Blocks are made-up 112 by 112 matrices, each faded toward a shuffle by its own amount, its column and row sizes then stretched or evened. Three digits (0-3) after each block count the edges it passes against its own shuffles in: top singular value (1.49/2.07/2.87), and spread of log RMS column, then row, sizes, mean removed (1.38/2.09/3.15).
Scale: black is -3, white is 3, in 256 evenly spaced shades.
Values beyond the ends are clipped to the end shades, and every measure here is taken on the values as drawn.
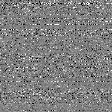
1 0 3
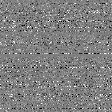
0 0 3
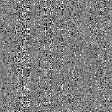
2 3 1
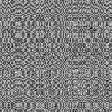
3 1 0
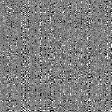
2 3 2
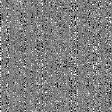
0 3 1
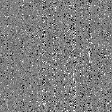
0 3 1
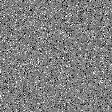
0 1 0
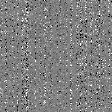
0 3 1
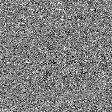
0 0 2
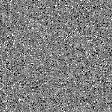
1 1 1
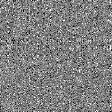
1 2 1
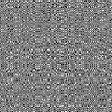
3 2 3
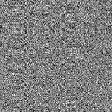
2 1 0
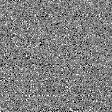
1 1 2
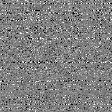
1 1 3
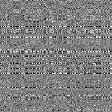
3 0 3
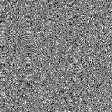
2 1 0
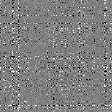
2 3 3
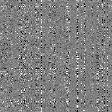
2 3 2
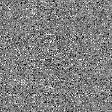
1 1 2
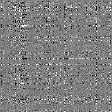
2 3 3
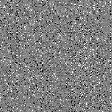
2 2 0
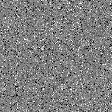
1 1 1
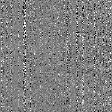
0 3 1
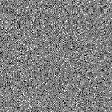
2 1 0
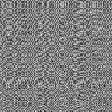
3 1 1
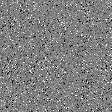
0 1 1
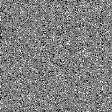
0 2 0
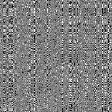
3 3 0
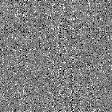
1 2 1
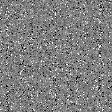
0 2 0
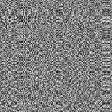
3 2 2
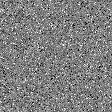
0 0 0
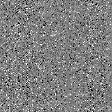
1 2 0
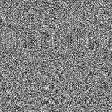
2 0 0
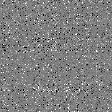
0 2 2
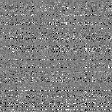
1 2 3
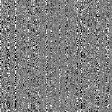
2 3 0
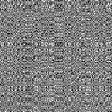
3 0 2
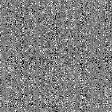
0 3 2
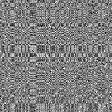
3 1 2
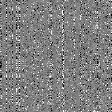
2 3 0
